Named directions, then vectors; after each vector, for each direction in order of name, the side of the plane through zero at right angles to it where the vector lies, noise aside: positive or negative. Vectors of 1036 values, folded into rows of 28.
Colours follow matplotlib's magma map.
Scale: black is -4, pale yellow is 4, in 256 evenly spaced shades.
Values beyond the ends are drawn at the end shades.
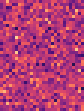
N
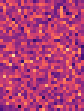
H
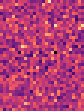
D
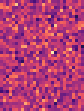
positive, positive, negative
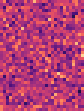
negative, negative, negative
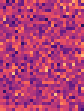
negative, negative, negative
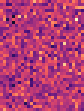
negative, negative, negative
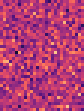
negative, positive, negative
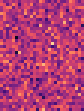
negative, positive, negative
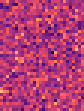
negative, negative, positive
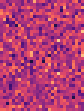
negative, negative, negative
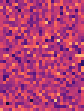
positive, negative, negative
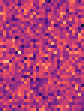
negative, positive, negative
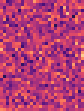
negative, negative, negative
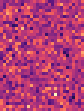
negative, negative, negative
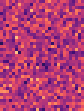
positive, negative, positive
